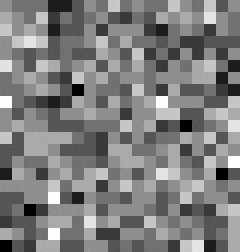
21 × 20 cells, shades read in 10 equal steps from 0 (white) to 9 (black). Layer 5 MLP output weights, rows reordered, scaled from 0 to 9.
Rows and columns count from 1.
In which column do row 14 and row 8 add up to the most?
7
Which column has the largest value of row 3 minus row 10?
14
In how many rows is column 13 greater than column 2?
8
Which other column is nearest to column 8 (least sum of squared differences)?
13
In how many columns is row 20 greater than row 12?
7
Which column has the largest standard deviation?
5
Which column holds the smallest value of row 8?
12
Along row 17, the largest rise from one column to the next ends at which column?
6
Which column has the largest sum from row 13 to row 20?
1
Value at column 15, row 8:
3
